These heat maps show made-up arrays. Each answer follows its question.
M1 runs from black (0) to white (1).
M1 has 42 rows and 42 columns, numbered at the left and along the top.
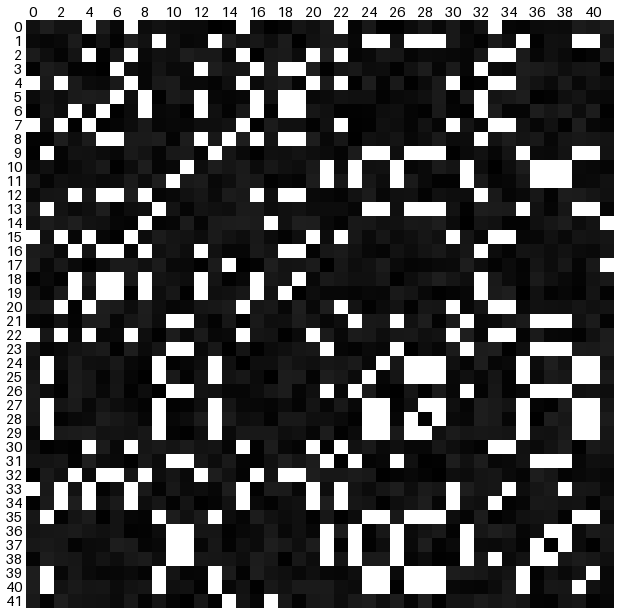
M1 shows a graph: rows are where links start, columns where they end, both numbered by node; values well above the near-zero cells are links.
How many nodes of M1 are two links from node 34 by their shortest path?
2
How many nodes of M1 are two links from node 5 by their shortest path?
2
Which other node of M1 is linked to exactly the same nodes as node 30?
node 2
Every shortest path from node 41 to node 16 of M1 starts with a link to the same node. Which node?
node 14
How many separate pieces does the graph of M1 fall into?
3
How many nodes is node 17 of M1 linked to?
2
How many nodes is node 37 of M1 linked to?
8
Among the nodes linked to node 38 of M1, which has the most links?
node 33
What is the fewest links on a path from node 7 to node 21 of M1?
3
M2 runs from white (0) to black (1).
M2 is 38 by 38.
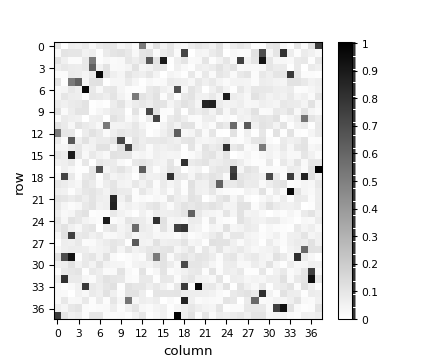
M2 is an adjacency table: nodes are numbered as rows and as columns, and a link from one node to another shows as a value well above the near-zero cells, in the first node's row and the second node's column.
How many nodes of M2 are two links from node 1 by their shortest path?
9
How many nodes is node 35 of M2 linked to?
3
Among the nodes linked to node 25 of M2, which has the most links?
node 18
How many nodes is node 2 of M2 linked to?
5
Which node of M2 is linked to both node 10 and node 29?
node 14
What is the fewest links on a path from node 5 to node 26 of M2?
2
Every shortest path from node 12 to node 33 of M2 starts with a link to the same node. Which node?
node 17
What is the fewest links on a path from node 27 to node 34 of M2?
6
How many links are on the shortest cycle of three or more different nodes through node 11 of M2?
8
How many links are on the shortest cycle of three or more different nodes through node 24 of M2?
8
